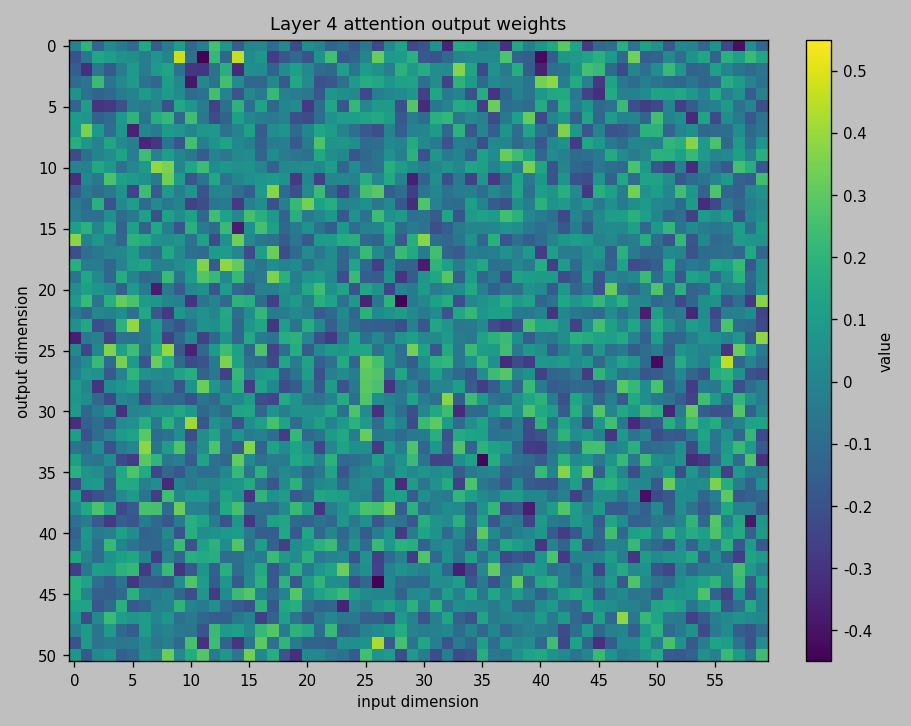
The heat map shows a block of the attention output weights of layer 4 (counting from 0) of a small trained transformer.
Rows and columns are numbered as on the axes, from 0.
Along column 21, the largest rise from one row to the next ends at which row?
12
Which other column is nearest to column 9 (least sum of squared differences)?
27
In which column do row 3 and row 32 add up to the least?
10
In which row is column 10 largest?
31
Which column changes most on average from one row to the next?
14
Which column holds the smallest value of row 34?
35
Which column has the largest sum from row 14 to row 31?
5
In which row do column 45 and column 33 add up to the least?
43
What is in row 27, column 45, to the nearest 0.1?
0.2
